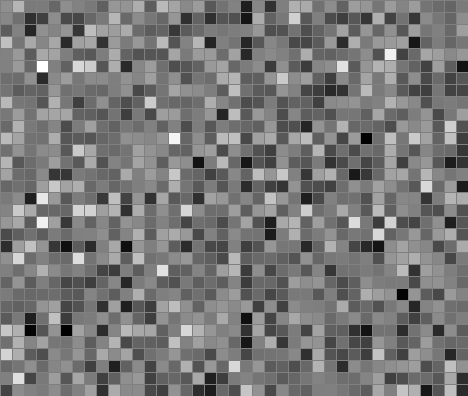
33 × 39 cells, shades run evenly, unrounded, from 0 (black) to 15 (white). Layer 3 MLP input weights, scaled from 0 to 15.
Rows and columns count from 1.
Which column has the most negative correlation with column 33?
32
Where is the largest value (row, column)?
6, 4
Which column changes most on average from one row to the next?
26
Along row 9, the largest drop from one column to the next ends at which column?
14
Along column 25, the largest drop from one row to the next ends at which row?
3
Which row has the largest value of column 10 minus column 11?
21
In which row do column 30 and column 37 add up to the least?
28
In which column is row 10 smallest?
19
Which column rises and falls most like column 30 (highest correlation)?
5
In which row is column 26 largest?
18
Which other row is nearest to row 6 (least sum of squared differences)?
13
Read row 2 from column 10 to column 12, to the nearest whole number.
11 6 8
